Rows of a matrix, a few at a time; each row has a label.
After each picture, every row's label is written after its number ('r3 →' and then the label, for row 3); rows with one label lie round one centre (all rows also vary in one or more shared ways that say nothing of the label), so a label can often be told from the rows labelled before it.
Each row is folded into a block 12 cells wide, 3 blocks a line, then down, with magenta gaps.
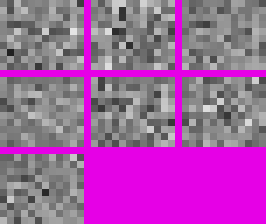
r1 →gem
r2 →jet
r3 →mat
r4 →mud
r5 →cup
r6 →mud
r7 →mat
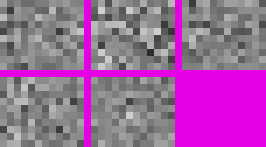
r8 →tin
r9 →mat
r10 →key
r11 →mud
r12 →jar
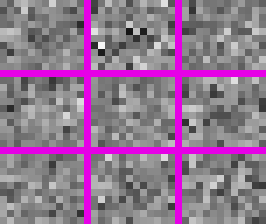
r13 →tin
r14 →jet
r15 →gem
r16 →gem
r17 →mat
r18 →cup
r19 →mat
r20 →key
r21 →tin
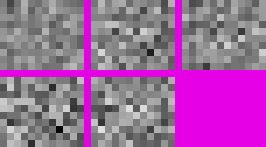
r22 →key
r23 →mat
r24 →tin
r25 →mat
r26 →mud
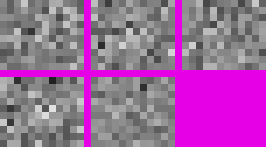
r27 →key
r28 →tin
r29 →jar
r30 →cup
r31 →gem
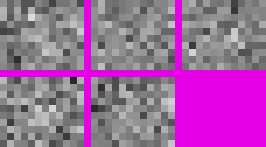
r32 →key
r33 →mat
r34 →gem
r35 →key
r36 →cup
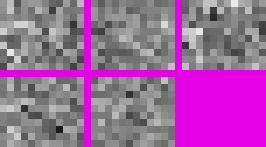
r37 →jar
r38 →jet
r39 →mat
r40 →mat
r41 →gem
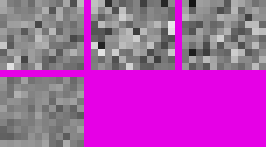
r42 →jar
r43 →mud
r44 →jet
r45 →key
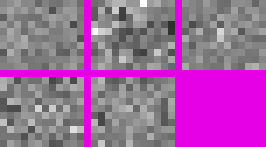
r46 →gem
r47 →jar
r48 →mat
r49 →cup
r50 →jar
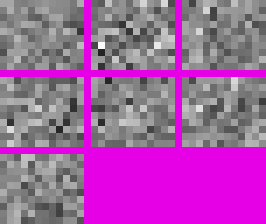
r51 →tin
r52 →mud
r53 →gem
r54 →mat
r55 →mat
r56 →jar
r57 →mud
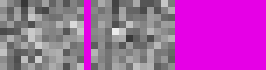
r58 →mat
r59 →cup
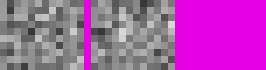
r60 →tin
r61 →gem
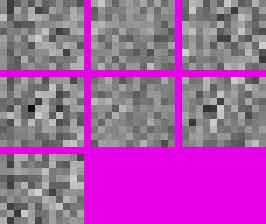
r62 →key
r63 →jar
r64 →mat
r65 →key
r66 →gem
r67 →mat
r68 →jet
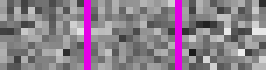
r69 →gem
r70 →cup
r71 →gem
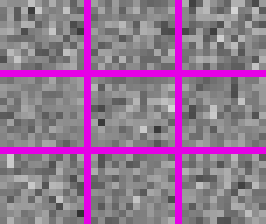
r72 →mat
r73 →tin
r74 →mud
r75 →jet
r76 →gem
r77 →jet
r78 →mat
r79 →tin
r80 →jar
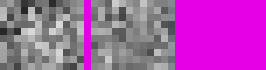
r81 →tin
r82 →mat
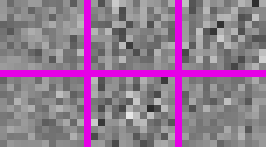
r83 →jet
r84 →jet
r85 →jar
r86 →mud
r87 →jar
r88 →cup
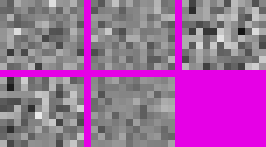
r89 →mat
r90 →key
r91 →gem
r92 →key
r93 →jet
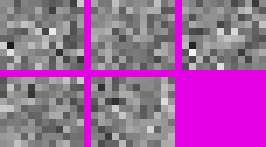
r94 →mat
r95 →key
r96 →key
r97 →jet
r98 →cup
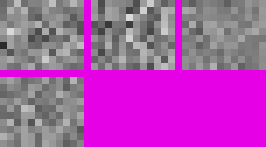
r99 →tin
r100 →jet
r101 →jet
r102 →mud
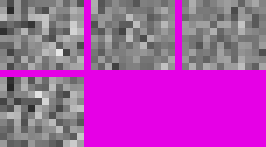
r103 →cup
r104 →cup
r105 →jar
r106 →cup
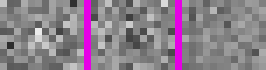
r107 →mat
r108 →gem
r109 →tin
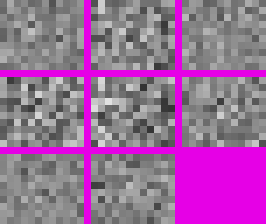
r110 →mud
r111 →mud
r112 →jar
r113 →jet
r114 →jar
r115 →mud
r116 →mat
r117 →gem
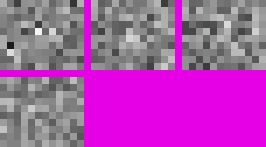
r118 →mat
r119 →key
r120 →cup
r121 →mat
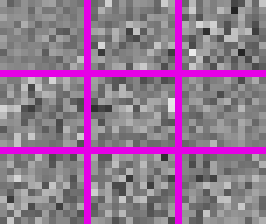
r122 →jar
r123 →jet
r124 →gem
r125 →jar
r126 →mud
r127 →cup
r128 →tin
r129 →tin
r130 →mat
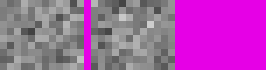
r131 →key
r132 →tin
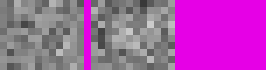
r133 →mud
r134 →jet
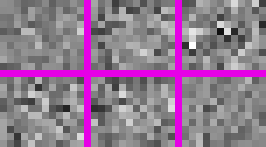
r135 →mud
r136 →tin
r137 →key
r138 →jar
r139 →mud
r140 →gem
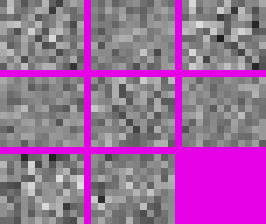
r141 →gem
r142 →gem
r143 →gem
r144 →tin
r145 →jet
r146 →cup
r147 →gem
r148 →gem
